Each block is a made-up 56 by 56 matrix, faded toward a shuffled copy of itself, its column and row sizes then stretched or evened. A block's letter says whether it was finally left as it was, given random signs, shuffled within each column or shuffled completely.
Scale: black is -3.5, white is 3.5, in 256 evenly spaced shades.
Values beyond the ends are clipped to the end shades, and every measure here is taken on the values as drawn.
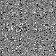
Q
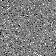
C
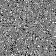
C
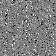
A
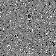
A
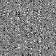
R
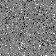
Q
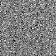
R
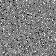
C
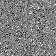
C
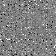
Q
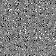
Q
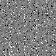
A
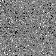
A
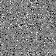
Q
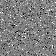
C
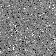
C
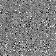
Q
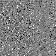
A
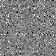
R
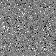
Q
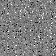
A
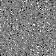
Q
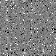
Q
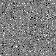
Q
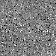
Q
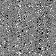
A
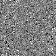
A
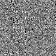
Q
